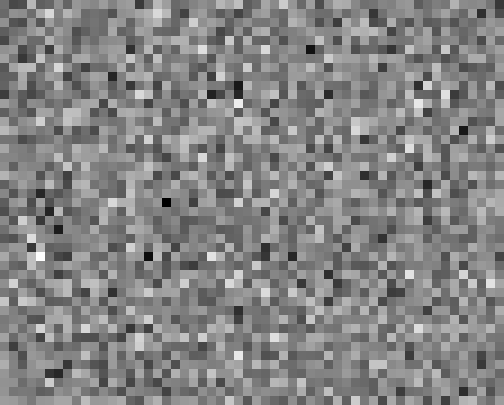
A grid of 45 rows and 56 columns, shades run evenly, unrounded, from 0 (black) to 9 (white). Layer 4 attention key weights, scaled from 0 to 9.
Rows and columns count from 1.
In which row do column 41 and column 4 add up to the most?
27
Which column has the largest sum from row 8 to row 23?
40
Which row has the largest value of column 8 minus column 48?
13
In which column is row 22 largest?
31
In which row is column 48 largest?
10
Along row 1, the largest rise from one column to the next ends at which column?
4
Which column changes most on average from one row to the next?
5
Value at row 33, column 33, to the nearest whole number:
7
